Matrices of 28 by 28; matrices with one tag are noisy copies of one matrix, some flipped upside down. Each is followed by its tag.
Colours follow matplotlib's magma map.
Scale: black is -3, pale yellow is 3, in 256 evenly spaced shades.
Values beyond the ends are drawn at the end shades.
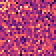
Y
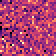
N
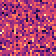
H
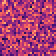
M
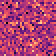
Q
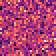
H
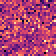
H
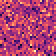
Q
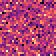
Q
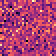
N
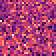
M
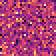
Y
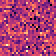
Q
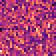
N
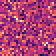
Y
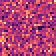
M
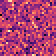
N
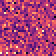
N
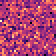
M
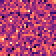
M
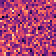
M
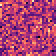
N
